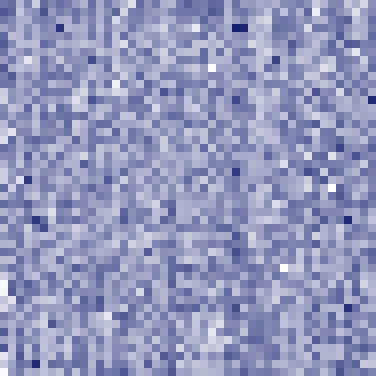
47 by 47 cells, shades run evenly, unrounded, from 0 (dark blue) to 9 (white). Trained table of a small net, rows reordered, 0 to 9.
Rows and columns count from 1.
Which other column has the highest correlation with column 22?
3
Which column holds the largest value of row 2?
40
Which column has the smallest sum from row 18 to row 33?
30
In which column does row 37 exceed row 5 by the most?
1
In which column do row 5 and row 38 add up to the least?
43
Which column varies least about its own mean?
37
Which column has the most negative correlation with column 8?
20
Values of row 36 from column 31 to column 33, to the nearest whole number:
4 3 4
